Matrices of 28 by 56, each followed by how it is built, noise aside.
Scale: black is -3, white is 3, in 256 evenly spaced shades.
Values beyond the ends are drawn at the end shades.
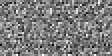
repeating columns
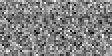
repeating columns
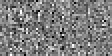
uneven columns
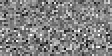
uneven rows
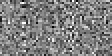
low rank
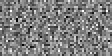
repeating columns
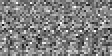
repeating columns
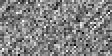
Hankel
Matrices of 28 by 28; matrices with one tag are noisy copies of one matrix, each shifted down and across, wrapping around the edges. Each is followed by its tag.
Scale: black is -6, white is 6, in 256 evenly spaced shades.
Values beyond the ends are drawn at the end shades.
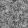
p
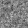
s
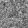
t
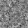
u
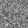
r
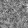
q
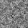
u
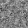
u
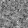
p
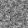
u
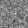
r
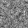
q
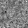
s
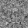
r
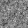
s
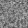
r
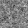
t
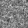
t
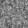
r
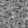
p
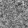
q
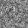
q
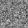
u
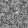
p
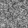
r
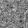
p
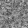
s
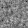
s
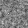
s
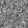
s
